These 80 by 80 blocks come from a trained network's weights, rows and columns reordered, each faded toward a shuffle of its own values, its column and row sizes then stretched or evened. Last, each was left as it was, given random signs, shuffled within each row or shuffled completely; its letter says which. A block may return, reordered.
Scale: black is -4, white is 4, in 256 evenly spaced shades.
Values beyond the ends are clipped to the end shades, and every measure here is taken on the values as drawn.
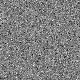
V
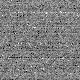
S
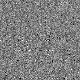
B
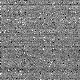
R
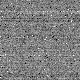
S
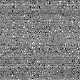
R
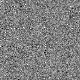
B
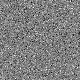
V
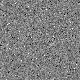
V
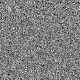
S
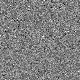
S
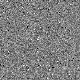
B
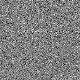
B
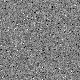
V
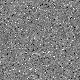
V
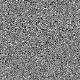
B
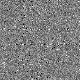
B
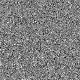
S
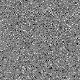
R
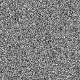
S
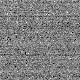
S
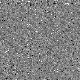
B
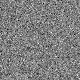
V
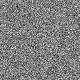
S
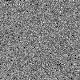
S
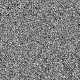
S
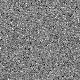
V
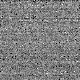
R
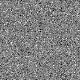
B
